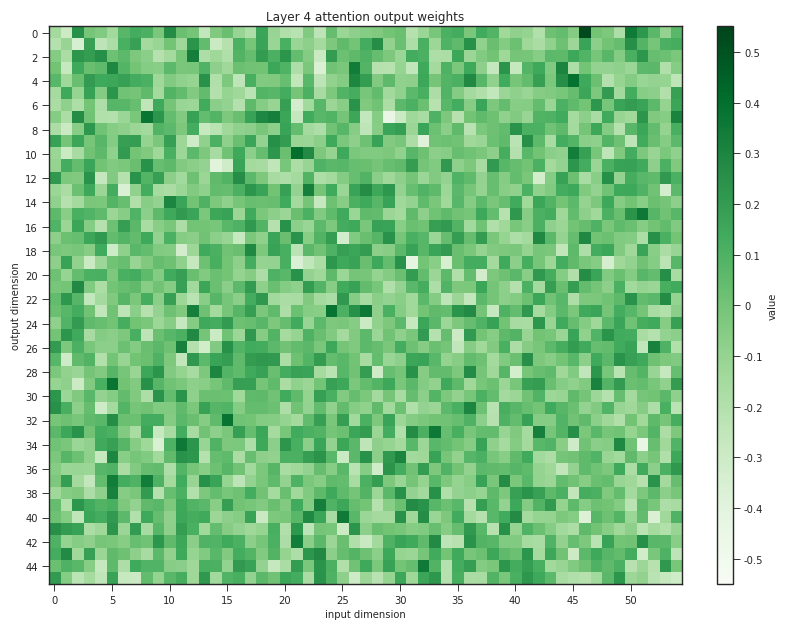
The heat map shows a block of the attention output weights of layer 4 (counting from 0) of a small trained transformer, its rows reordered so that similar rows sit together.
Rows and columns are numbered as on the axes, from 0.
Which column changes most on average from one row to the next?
21
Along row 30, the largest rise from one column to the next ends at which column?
9
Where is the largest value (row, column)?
0, 46
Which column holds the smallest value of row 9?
32
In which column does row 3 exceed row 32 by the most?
26
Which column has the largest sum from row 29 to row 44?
5
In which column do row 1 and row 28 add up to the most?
36
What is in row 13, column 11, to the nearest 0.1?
-0.1
